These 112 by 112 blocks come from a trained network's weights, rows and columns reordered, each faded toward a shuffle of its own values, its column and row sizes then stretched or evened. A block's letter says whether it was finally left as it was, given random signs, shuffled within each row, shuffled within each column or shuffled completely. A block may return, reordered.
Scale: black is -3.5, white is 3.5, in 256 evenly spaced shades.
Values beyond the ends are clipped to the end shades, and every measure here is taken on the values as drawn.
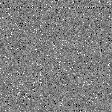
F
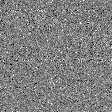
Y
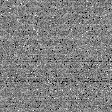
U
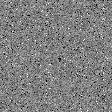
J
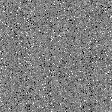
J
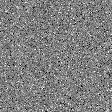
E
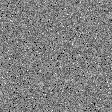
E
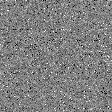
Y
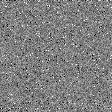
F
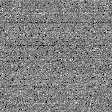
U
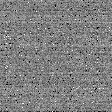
U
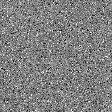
F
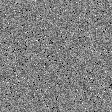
E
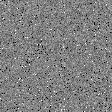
J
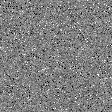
Y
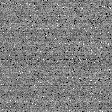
U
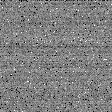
Y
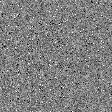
J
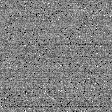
U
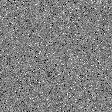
E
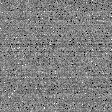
U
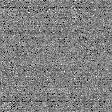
U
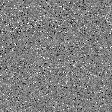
Y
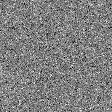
E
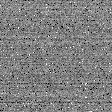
Y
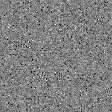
E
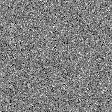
J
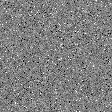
E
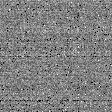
U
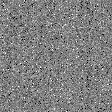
J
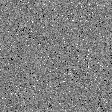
E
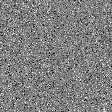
J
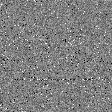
F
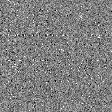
U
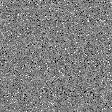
Y
